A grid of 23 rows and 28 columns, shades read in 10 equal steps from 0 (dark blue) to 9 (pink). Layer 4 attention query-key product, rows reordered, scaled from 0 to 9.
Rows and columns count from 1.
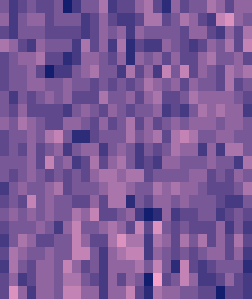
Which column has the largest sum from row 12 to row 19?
14
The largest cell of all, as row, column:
22, 18
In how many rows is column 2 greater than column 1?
14
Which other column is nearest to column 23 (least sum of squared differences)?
3
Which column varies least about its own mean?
5
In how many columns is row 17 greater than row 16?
9
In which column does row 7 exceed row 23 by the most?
17
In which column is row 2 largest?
26
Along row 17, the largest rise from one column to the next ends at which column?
19
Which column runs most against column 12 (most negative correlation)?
2
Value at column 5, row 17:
4
